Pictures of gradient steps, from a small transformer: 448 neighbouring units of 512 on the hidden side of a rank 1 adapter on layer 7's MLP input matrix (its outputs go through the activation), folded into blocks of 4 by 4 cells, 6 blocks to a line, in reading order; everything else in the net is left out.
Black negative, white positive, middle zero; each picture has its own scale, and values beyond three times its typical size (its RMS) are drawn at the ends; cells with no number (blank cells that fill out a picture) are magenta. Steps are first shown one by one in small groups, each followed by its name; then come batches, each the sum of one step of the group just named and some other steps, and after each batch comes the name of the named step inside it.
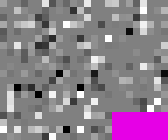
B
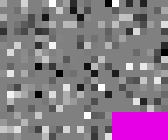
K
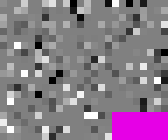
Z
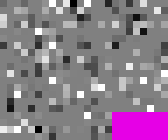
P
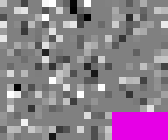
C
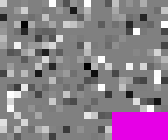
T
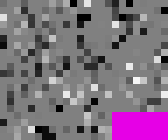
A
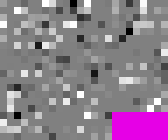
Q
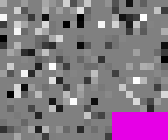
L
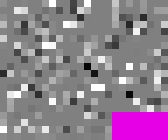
T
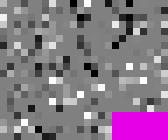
A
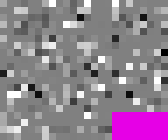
T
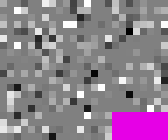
Q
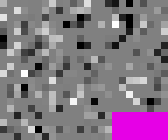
L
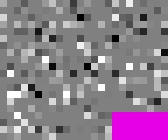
T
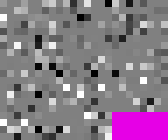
Z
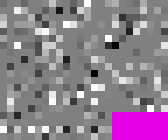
B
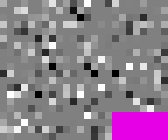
T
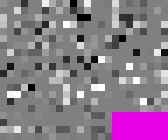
C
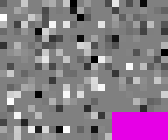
Z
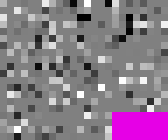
Q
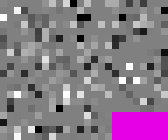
A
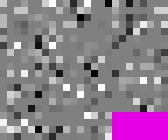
Z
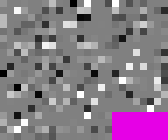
Q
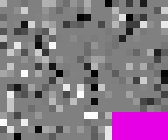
Z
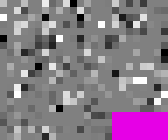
L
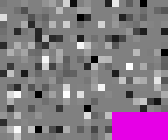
A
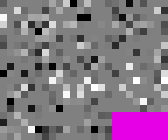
A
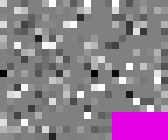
T
